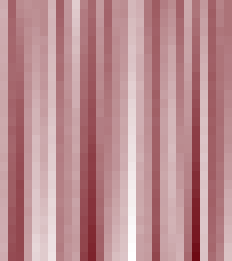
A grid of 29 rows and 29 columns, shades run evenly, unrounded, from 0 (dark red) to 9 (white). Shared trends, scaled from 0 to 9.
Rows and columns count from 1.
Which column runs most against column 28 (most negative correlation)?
22
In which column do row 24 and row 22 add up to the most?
17
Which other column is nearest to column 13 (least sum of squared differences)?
24
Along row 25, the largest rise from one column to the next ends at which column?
26
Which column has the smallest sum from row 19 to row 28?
25
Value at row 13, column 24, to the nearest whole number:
5
